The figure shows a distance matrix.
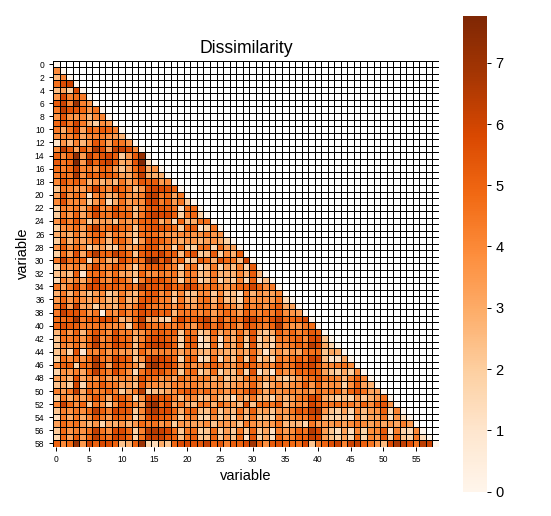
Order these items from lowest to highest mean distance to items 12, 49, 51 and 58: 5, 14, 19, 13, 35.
35, 19, 14, 5, 13
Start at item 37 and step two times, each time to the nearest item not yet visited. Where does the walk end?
9
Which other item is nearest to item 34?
48
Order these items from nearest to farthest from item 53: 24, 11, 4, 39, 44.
44, 4, 24, 11, 39
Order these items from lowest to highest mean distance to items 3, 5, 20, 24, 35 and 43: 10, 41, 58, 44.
44, 41, 10, 58
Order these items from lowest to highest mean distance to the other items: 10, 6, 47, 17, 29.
47, 29, 10, 17, 6
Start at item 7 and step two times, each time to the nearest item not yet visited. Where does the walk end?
55
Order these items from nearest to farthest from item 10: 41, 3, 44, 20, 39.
39, 44, 41, 20, 3
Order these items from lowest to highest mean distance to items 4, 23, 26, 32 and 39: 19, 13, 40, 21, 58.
19, 58, 21, 40, 13
